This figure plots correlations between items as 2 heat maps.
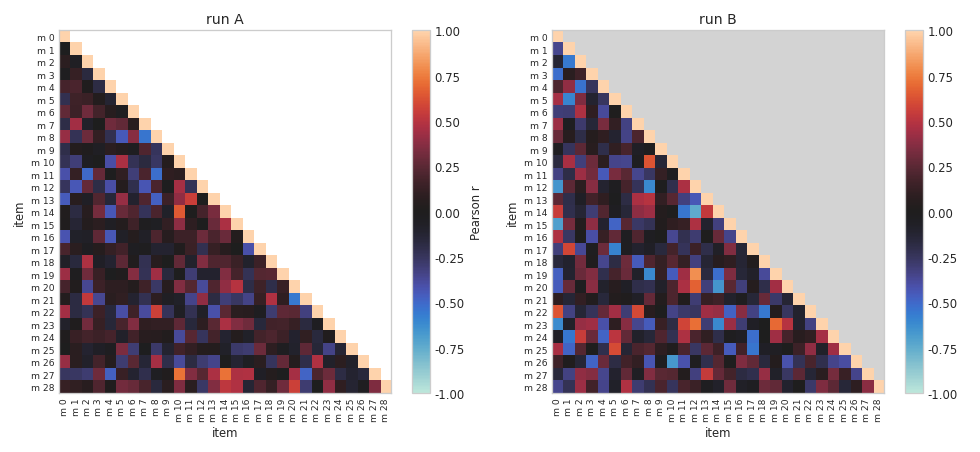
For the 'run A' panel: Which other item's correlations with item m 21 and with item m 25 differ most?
m 2
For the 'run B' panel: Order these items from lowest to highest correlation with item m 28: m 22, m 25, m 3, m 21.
m 22, m 25, m 21, m 3
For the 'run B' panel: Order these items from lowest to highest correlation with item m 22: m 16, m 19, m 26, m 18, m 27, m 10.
m 18, m 10, m 27, m 19, m 26, m 16
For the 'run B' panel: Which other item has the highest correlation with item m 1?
m 17
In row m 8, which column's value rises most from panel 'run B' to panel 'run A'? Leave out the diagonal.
m 19
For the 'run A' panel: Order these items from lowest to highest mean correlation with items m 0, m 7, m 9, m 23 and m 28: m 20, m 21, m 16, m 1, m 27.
m 21, m 16, m 27, m 1, m 20
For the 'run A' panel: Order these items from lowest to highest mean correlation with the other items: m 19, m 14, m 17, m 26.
m 26, m 17, m 19, m 14
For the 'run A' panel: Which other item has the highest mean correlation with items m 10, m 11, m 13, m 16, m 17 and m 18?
m 27
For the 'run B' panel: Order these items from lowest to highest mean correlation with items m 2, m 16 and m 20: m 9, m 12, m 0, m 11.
m 0, m 9, m 12, m 11
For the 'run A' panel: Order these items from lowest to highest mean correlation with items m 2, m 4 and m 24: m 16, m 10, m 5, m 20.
m 10, m 16, m 20, m 5
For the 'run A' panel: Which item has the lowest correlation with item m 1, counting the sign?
m 12
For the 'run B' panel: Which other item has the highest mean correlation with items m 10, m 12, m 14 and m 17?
m 1
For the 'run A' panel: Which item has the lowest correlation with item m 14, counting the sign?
m 4
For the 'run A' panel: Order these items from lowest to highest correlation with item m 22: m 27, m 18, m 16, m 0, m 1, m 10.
m 18, m 1, m 10, m 16, m 27, m 0
